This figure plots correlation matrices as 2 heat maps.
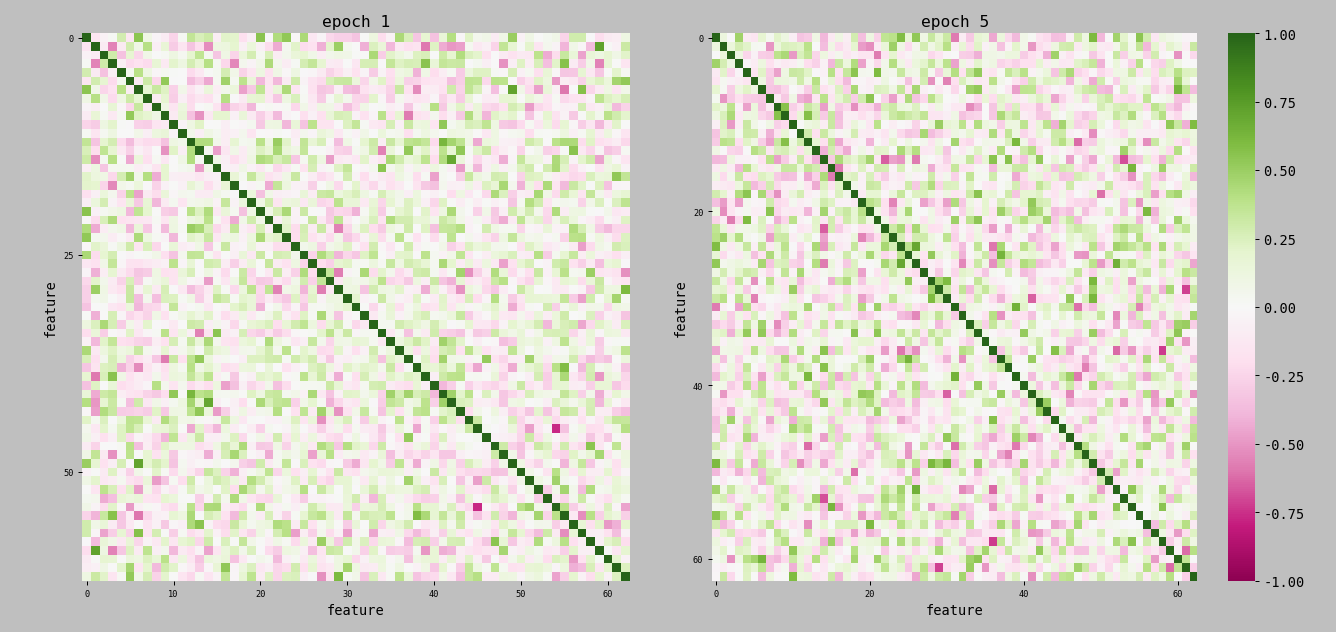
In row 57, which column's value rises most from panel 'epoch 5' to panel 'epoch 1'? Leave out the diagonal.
6
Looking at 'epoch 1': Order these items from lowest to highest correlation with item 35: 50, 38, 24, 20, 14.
24, 20, 50, 38, 14
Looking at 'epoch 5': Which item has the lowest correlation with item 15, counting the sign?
16
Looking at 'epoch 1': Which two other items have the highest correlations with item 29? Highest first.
62, 1
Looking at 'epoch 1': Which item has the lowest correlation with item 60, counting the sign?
56
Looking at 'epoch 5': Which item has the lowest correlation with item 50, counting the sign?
18
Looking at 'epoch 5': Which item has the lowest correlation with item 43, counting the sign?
2
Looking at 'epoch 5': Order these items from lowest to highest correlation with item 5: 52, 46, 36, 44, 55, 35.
46, 52, 35, 55, 44, 36
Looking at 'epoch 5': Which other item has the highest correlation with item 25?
37
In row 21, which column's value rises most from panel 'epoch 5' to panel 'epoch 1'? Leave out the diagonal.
2
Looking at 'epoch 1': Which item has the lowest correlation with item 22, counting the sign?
29
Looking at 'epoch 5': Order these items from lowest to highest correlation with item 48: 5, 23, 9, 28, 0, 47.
9, 5, 28, 0, 23, 47
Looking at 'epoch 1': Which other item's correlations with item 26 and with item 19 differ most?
59
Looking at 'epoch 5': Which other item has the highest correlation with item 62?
10
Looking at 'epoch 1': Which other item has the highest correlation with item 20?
0
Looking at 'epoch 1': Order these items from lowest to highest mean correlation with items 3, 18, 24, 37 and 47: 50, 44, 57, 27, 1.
57, 1, 50, 44, 27
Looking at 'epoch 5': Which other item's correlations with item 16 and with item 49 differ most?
14
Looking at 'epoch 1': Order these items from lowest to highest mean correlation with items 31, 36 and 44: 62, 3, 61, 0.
3, 0, 61, 62
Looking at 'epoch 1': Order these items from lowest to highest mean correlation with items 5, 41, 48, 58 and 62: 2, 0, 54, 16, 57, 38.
54, 57, 38, 0, 2, 16
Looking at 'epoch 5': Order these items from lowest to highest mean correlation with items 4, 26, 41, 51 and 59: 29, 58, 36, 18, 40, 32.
32, 36, 29, 58, 40, 18
